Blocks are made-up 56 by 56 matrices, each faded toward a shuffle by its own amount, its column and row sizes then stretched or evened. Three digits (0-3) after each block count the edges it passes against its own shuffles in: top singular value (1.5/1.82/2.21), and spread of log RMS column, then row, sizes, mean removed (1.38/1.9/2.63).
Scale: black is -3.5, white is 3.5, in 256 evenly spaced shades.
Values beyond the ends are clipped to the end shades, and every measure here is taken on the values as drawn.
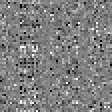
2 2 0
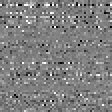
2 0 3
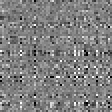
3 2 3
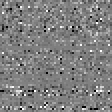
0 2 3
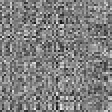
3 2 1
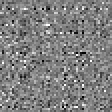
2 2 2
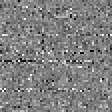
1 0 2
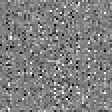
0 2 0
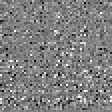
0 1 3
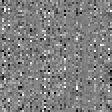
0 3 1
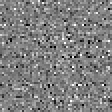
0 0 2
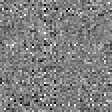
2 1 2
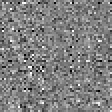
1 2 2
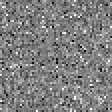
0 1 0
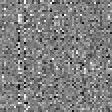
2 2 1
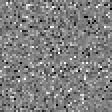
1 0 1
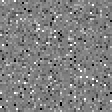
0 1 0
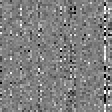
2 3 0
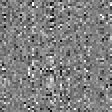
2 3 1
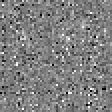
0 2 1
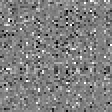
1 2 1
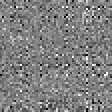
2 2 2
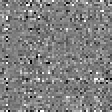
0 2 3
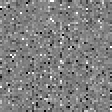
0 2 0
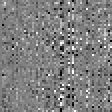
2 3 1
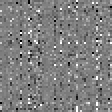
0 3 1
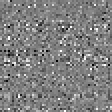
2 1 2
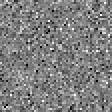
1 0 0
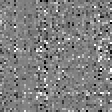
0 3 1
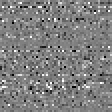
1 1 3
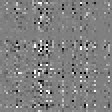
1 3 3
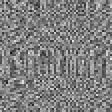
3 0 1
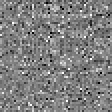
1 1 1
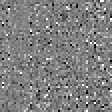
1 2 0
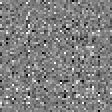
1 2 1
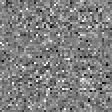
2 1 1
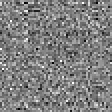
2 0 1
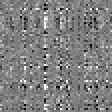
3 3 2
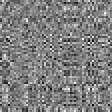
3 2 2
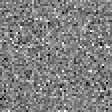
0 0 0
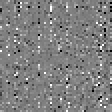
1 3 1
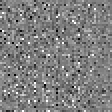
0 2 2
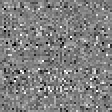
1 1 2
